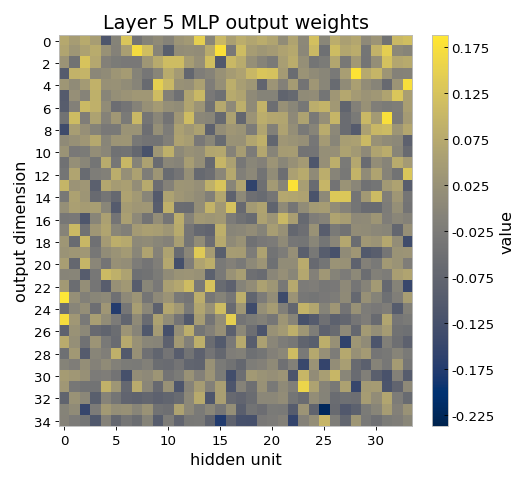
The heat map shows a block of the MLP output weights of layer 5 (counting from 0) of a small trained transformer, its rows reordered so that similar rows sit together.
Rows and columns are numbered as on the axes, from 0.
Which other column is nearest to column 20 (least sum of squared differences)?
1
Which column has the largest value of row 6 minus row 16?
2
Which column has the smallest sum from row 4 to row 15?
0
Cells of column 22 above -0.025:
24
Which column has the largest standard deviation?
15
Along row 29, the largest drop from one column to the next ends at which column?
25
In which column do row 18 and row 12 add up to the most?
5
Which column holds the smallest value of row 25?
23
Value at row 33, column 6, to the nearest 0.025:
0.025
